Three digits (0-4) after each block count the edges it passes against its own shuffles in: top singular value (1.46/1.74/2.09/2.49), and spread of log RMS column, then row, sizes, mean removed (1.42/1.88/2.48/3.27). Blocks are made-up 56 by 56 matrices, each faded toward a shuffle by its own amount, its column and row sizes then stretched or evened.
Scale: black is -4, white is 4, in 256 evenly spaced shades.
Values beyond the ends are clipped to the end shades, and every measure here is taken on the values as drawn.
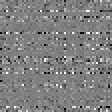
3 1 4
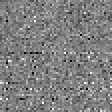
1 1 2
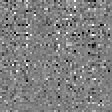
2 2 2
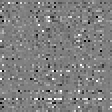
2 2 3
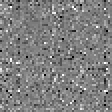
1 2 1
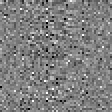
2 2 0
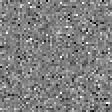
0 0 0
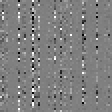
3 4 1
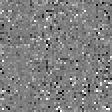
0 2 2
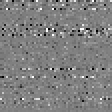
0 0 3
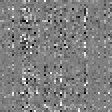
2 4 2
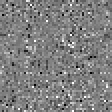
0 2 2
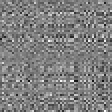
4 2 4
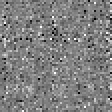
2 2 1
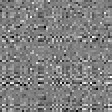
4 0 3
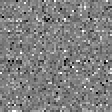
1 0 1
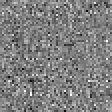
1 2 2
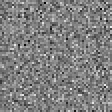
1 0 0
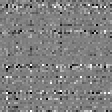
1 1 4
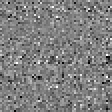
1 2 2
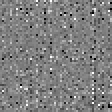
0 3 2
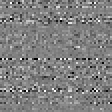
3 0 4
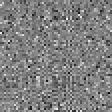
3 0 1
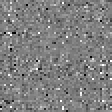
0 1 2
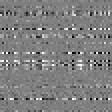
4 1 4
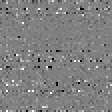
1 0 3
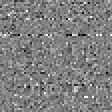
1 0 2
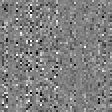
2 4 0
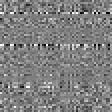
4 1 4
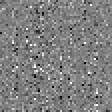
0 3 0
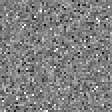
0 0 0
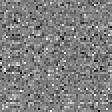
2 0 1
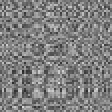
4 0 3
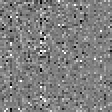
0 3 0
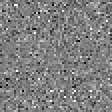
0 0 2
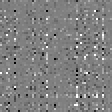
2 3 2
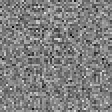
2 0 0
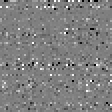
0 1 3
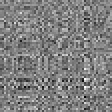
4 2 3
